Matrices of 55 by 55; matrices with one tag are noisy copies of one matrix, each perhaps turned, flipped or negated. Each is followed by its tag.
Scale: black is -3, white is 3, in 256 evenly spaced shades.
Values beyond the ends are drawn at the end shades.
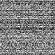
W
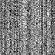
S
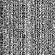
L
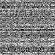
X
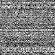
X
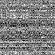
S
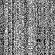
S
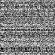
X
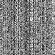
L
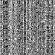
X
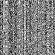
X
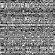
X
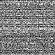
W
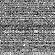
L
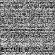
X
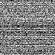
W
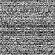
W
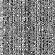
L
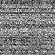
S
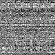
X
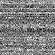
S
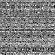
X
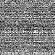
L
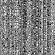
S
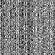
W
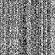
S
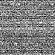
W
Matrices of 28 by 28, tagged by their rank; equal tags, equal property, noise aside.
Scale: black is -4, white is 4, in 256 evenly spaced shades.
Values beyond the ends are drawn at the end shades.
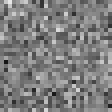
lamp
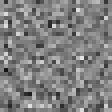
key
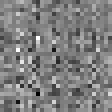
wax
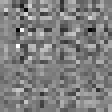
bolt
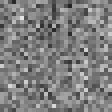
lamp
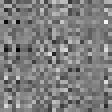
wax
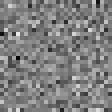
lamp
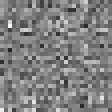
key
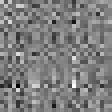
bolt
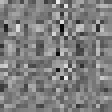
bolt
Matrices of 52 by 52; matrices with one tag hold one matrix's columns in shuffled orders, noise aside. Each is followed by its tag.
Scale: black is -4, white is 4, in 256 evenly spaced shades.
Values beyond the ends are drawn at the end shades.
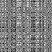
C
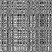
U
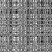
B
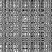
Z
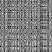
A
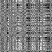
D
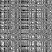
A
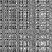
A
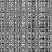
C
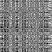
C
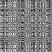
Z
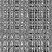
A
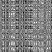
A
